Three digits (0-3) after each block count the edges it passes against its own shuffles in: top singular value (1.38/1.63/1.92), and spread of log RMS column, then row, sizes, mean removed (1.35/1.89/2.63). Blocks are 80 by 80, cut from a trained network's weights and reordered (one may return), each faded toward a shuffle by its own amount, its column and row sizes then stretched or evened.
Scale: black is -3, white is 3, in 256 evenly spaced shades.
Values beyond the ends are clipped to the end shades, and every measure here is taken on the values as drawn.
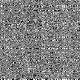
2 0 3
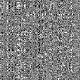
2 3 1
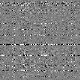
2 2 3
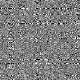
2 2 3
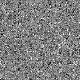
0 1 1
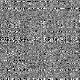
3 1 3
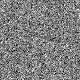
0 1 0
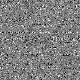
1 0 2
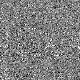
0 0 2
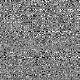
1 1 3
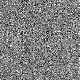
1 1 1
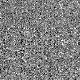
1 1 2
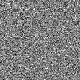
2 0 0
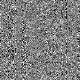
0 3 1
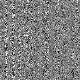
0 3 0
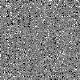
0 2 1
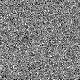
2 0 0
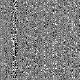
1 3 1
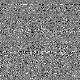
0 0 3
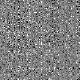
0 3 2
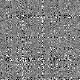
0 3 3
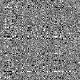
3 2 2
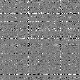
3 2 3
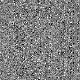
0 2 1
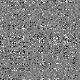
0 2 3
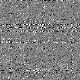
2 2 3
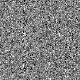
0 2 1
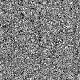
1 0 1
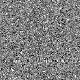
1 1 0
